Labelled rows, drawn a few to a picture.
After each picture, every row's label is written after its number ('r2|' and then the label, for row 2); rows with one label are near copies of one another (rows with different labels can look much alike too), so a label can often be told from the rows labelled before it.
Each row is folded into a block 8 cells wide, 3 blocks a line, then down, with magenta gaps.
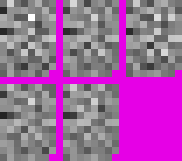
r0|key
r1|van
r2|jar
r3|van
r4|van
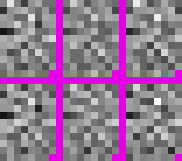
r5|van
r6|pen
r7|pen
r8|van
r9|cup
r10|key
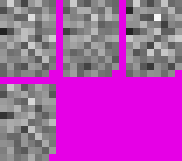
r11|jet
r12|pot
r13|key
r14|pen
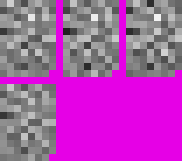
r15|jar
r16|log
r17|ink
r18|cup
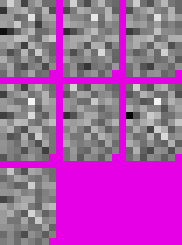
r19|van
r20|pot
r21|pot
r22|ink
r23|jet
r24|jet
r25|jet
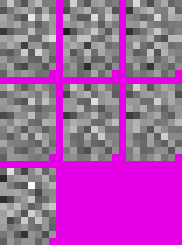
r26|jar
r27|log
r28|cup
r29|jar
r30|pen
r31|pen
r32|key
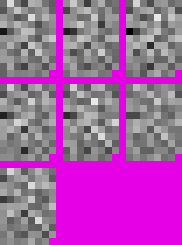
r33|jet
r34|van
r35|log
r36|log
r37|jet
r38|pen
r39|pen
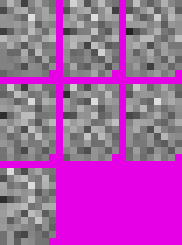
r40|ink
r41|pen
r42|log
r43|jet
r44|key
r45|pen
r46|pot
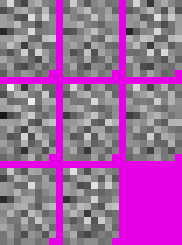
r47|jar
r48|cup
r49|jar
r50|cup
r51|cup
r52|cup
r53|jet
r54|jar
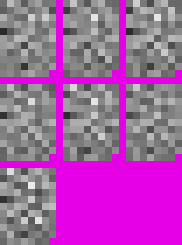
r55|log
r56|ink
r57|pot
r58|jet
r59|pot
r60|jar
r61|jar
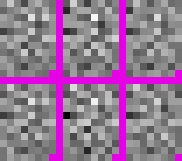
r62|jar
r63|key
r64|key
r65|jar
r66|log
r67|van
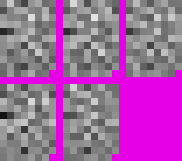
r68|pot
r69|pen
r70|jar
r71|log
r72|cup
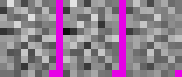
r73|cup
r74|van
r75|cup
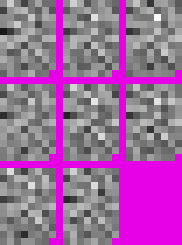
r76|van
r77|pen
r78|ink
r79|log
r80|pen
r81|jar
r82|pot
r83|van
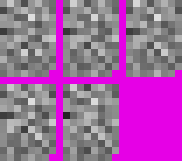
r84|jar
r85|pen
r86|pen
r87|pen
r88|jet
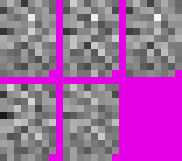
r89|ink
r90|pen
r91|ink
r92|van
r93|pen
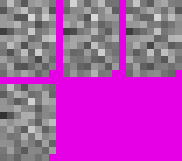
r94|jar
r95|pen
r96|jar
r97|jet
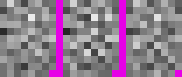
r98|pot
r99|jar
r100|pen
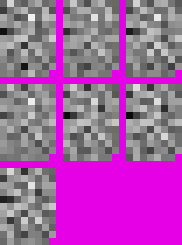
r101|log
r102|pot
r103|jet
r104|ink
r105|van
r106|van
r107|van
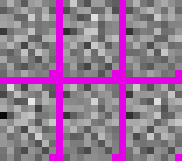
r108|jar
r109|jet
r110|jar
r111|jet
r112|ink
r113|key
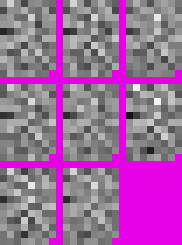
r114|van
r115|pen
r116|ink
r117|pen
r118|van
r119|pot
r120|cup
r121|pot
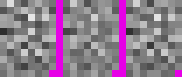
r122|jar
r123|pen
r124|jar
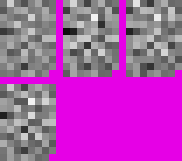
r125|cup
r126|van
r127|pot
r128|jar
